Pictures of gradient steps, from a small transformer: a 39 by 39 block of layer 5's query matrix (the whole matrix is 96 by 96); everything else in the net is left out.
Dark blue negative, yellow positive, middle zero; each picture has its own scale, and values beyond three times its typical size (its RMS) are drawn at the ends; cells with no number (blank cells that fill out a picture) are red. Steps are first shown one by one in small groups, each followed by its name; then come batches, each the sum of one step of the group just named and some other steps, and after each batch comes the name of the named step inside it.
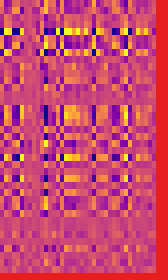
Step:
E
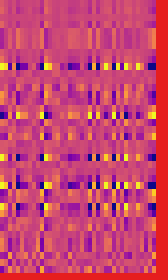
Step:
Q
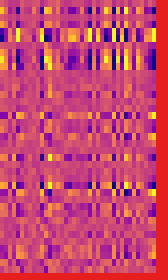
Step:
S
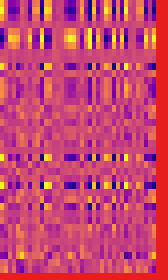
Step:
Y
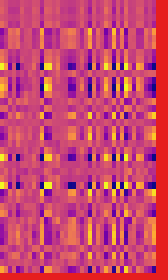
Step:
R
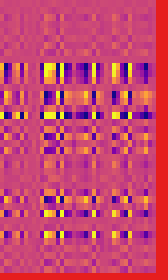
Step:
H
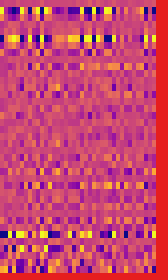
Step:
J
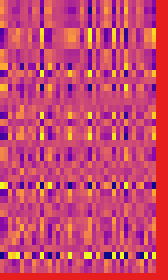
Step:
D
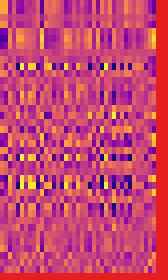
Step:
Q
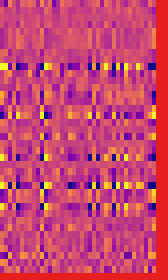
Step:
Q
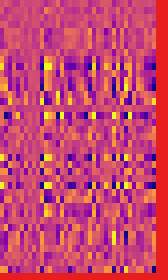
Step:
R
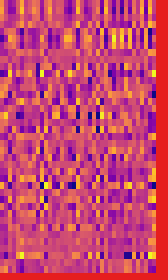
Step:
Y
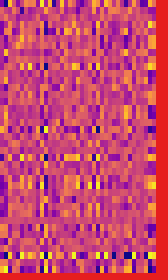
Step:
E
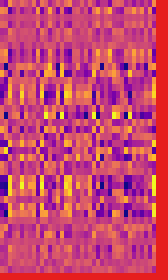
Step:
H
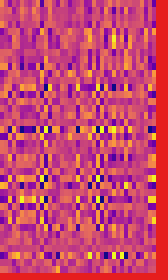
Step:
D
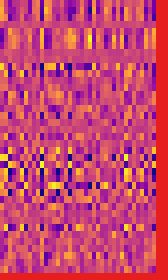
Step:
Y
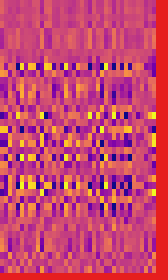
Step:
Q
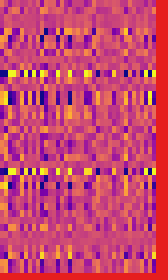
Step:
E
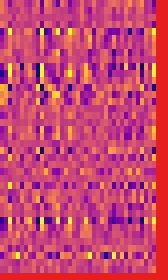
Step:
D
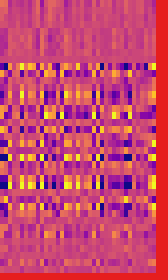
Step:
H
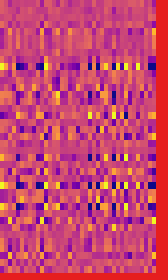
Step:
Q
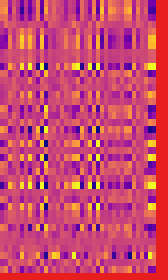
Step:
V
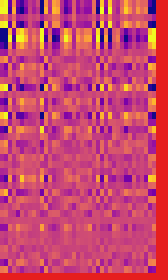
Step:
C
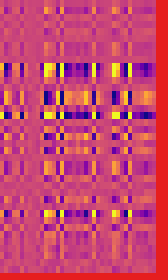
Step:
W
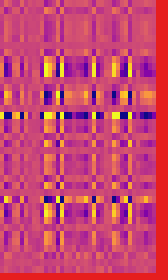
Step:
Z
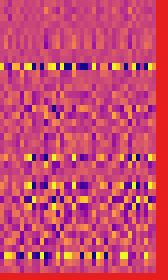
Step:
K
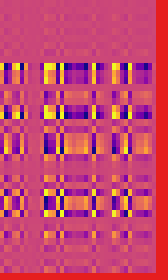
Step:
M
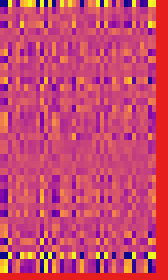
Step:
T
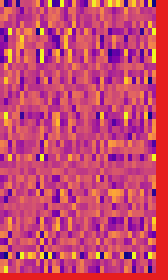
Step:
T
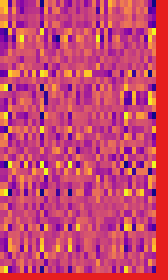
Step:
C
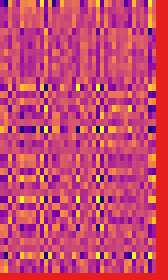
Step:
T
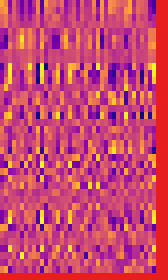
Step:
V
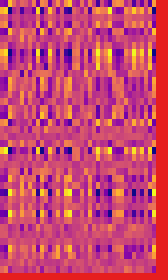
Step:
V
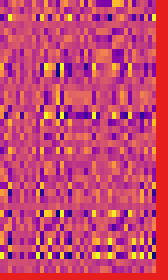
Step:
W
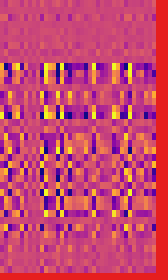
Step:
M
